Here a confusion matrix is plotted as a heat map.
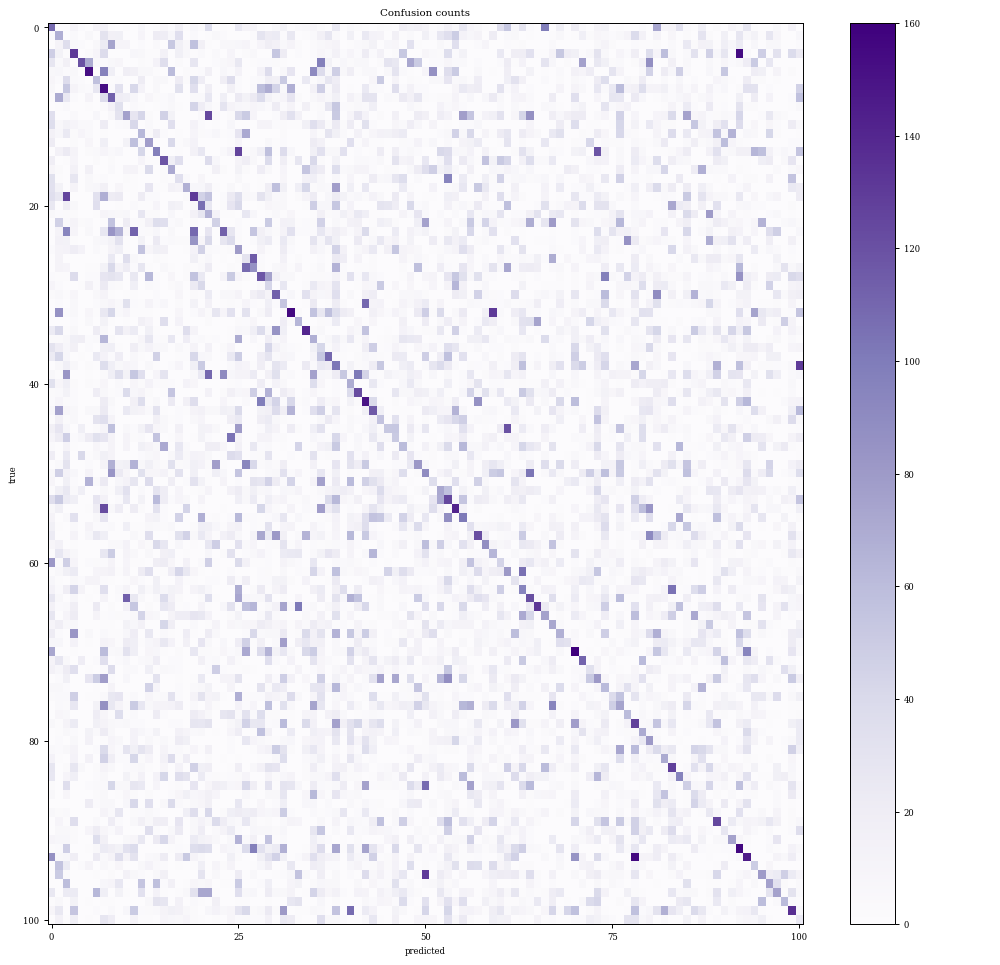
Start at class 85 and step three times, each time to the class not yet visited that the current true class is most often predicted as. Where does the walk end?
10
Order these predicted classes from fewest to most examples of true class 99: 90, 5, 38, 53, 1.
5, 90, 1, 53, 38
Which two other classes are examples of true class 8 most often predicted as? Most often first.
1, 100
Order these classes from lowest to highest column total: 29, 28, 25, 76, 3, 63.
3, 28, 76, 63, 29, 25
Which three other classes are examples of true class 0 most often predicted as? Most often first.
66, 81, 61
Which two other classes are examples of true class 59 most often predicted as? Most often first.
43, 8
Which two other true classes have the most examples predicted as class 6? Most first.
97, 73
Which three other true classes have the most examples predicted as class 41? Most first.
39, 64, 78
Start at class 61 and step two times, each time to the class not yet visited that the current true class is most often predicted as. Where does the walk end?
83
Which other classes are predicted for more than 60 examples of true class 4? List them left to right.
5, 36, 48, 71, 80
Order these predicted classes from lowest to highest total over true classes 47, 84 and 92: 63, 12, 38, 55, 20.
12, 20, 63, 55, 38
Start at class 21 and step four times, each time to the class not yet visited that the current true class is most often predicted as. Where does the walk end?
28
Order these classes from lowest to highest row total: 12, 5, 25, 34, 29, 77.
77, 29, 25, 12, 34, 5
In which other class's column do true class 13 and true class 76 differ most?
67
